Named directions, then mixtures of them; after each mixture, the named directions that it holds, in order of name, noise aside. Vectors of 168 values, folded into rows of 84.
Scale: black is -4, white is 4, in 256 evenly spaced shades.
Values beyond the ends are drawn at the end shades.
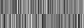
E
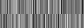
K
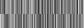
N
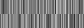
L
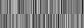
K.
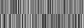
E.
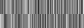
E, N.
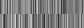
E, K.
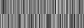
L.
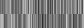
E, N.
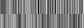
E, L, N.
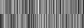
E, N.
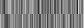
N.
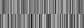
E, L.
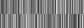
E, L.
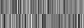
E.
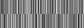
E, K, L.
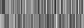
L, N.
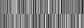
K, L.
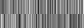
E, L, N.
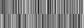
E, L, N.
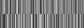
E, K, N.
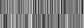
E, K, N.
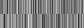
E, K.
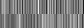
E, L, N.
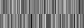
E, L.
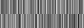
E, L.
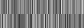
K.
